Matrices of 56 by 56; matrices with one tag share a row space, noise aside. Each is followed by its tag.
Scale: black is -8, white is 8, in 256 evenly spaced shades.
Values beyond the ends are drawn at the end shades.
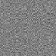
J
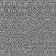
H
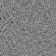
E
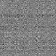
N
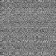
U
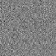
E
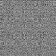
U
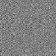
E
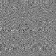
E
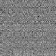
U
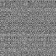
H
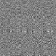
J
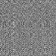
E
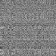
U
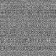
H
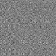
E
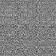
N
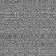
N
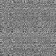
U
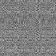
N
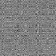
N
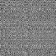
H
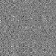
E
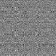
N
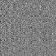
E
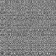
H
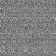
H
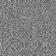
E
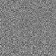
E
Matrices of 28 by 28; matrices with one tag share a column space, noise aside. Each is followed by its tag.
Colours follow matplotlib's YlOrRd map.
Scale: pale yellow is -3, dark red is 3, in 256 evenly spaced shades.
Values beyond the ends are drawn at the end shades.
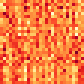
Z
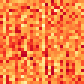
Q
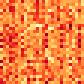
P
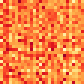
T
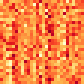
Q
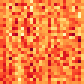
Z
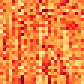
Q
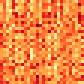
P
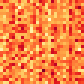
T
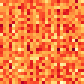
T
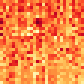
Z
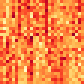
Z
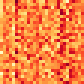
T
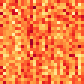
Q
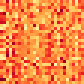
P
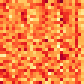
T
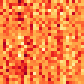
Q
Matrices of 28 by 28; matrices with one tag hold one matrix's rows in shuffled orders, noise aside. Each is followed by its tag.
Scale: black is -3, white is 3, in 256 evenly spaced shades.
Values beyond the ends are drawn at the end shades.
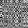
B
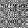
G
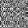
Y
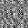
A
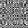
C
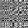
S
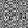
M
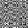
M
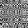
B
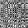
G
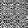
Y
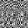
A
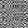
C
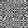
C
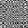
C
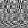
A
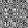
M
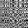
S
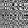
S
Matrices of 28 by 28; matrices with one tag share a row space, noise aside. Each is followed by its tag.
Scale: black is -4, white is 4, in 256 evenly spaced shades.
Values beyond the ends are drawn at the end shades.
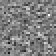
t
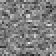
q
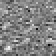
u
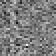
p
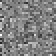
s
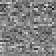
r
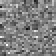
r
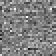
s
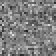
s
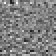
p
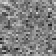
u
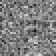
s
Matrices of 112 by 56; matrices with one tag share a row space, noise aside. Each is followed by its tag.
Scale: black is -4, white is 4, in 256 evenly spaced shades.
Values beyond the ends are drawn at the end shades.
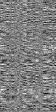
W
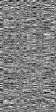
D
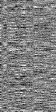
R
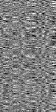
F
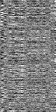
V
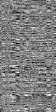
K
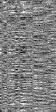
R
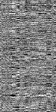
K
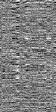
K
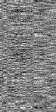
R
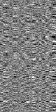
F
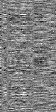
R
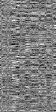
K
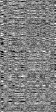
V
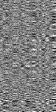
F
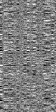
D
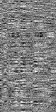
R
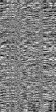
W
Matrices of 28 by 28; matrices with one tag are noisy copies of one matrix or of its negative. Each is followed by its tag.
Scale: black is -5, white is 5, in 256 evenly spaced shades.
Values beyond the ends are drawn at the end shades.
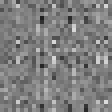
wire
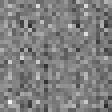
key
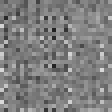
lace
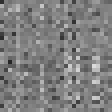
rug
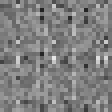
wire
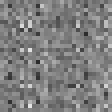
key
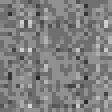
key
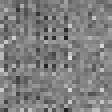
lace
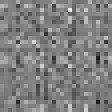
wire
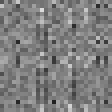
wire
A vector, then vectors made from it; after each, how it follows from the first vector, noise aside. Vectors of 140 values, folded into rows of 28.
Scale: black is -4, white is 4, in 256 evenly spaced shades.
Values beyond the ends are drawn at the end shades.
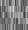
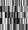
reversed, negated, scaled up.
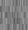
reversed, negated, shrunk.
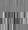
reversed, negated, partly zeroed.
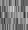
copied.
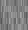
wrapped around, negated, shrunk.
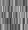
wrapped around, negated.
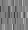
reversed, negated, partly zeroed.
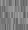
shrunk.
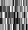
reversed, negated, scaled up.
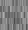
reversed, negated, shrunk.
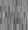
reversed, negated, shrunk.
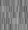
wrapped around, shrunk.
